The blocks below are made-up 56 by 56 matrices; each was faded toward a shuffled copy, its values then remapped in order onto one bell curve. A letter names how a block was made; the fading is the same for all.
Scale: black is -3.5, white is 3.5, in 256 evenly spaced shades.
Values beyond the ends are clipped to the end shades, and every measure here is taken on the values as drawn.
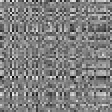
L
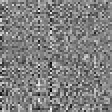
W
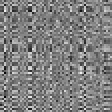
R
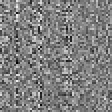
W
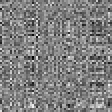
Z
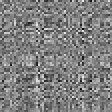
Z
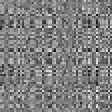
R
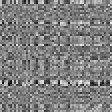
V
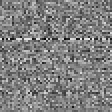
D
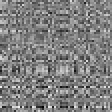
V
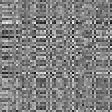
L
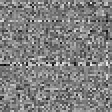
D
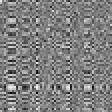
R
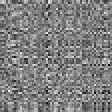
Z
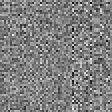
W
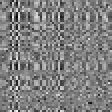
R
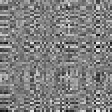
V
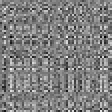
V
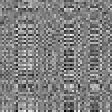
L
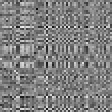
L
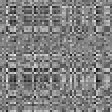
L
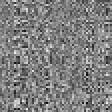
W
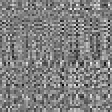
Z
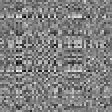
V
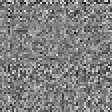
D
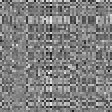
R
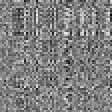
Z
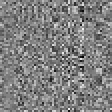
W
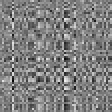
R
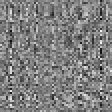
W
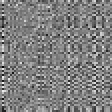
R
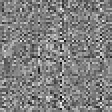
W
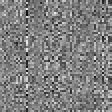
W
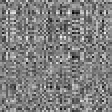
Z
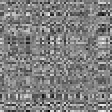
V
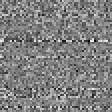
D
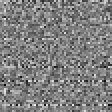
D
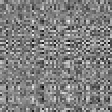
V
